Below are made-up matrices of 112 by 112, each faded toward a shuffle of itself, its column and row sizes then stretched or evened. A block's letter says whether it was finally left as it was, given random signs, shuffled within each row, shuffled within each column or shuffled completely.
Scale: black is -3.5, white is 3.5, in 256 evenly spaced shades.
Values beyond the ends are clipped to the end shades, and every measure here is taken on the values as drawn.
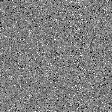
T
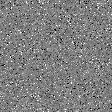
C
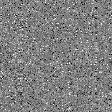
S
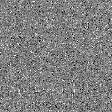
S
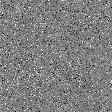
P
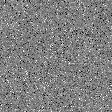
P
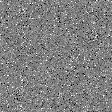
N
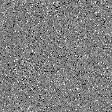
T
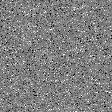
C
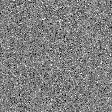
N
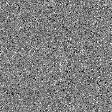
T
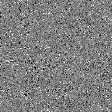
T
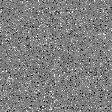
S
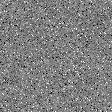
P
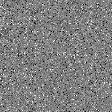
S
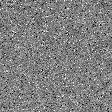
P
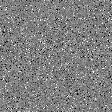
C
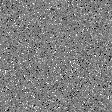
P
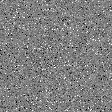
C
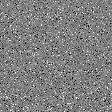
C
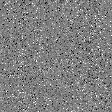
N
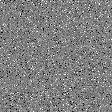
C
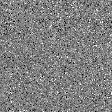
T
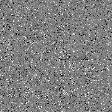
T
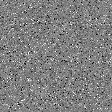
C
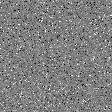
P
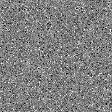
T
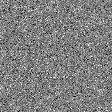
C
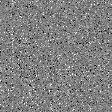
T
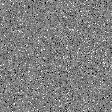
N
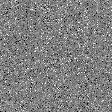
N
